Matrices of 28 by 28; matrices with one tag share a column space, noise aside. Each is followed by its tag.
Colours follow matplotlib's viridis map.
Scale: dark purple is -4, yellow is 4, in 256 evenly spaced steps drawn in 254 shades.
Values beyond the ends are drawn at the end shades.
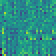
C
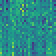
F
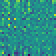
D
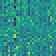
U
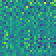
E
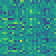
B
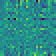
D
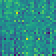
C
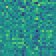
E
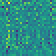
E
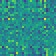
D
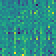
C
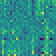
C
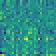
C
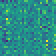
B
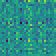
B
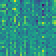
F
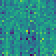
C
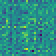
B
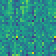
U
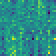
C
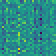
B
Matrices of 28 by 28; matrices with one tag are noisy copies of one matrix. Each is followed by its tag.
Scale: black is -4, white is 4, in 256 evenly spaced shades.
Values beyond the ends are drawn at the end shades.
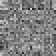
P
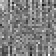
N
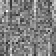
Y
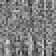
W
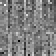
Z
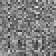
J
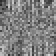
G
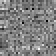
P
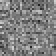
P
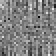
N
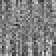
W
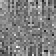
N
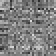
P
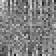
N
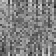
N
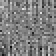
N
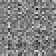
J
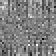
N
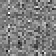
J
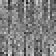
Z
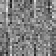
Y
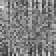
N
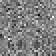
J
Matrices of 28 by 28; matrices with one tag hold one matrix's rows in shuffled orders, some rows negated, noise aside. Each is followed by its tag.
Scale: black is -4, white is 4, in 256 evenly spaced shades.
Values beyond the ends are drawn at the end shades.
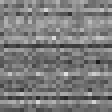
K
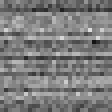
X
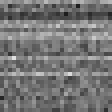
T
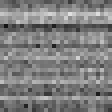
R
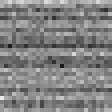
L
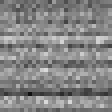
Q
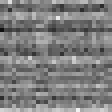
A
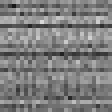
Q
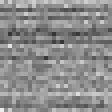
A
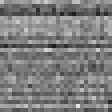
R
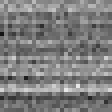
T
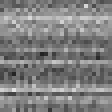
Q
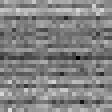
A
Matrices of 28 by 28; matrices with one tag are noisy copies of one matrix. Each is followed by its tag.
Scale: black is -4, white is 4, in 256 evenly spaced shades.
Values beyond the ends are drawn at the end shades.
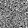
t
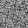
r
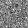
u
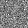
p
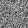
p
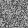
u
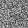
u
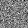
p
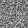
r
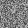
p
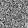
u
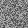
r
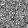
r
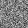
r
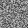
t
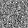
u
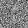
p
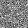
p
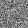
u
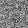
r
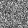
p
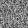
p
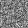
u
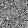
u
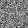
r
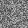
p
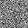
t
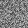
t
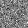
u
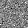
r
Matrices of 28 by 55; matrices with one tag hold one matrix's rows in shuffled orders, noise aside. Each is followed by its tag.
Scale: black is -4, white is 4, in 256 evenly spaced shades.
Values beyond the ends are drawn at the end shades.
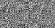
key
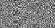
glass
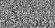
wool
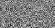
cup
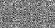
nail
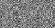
glass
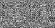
nail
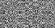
key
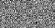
cup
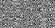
nail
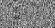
glass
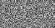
cup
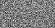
cup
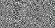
glass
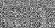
nail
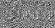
wool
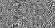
glass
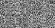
nail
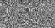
key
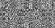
key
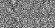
wool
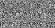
nail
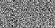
wool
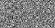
wool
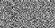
wool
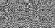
key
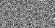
cup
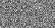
cup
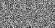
cup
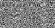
nail
